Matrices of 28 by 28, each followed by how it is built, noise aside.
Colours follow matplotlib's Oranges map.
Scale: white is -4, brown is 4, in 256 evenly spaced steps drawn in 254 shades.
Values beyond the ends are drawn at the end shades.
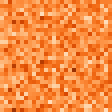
repeating rows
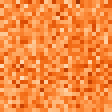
blocks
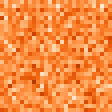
repeating columns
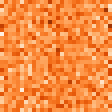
repeating rows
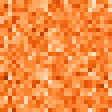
blocks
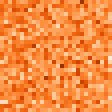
repeating rows
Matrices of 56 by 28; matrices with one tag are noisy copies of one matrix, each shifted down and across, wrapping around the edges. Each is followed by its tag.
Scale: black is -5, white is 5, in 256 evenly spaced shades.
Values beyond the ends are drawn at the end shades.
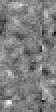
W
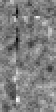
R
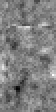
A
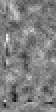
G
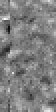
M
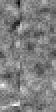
M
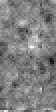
A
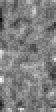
R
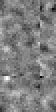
W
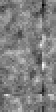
R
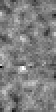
W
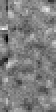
M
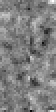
W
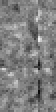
R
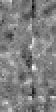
R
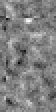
W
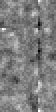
R
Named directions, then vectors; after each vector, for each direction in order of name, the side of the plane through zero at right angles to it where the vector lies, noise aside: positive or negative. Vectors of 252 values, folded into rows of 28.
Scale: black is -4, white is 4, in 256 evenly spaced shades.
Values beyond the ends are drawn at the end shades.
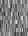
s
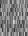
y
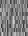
negative, positive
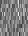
negative, positive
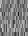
positive, negative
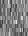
positive, positive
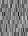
positive, negative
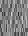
positive, negative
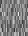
negative, positive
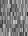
positive, positive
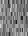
negative, negative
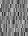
positive, negative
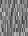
negative, positive
